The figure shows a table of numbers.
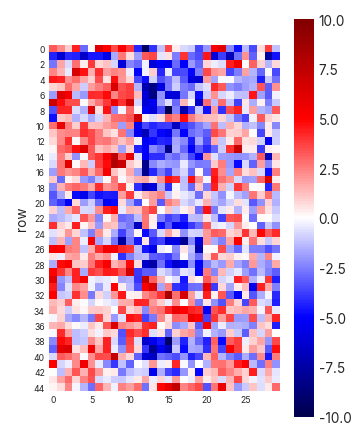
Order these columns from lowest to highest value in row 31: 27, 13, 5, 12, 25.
5, 25, 27, 12, 13
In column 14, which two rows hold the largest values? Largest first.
44, 32
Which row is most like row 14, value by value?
40
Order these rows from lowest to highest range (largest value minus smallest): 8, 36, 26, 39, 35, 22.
22, 35, 36, 26, 39, 8
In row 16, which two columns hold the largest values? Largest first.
7, 21
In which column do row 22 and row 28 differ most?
12
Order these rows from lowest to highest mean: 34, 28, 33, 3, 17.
28, 3, 33, 17, 34
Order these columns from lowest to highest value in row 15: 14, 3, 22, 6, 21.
14, 3, 21, 22, 6
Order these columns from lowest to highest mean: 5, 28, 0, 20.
28, 20, 0, 5
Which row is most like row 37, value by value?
33
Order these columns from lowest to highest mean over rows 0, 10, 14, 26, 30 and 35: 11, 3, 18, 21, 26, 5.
11, 26, 18, 5, 3, 21
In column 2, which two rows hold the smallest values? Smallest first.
20, 1
